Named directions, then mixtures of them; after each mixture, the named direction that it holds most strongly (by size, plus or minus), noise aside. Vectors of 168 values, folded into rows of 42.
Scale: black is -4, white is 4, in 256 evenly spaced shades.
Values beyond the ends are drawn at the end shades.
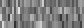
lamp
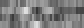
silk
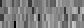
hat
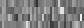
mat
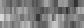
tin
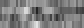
silk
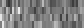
lamp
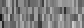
lamp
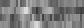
silk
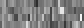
mat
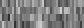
lamp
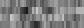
silk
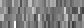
hat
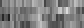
tin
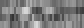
silk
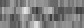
silk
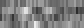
silk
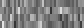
lamp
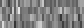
lamp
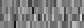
hat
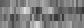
silk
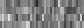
mat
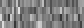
lamp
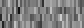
lamp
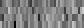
hat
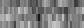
tin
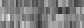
tin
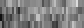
tin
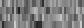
lamp
